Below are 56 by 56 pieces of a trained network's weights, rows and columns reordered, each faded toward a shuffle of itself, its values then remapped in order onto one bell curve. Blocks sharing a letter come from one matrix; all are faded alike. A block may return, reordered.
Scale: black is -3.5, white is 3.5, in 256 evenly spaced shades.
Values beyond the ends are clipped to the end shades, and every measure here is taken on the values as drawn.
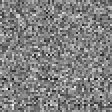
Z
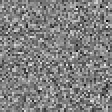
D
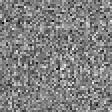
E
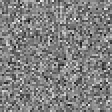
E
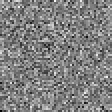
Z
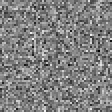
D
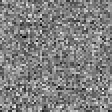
Z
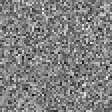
E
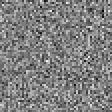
E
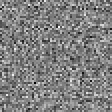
Z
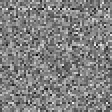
Z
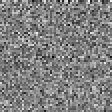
Z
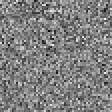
E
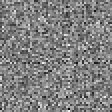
Z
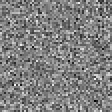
E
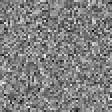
D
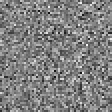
D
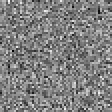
D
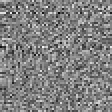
Z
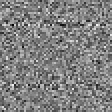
Z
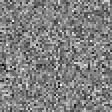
D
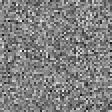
D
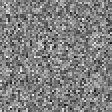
E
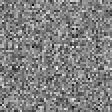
D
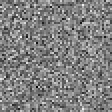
E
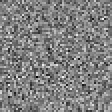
D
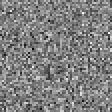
Z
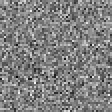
D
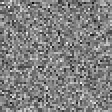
E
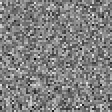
D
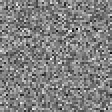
Z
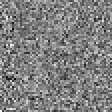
D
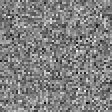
E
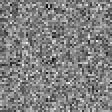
D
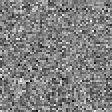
Z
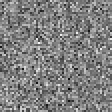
E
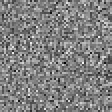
D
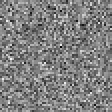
D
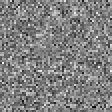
Z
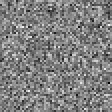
Z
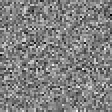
Z
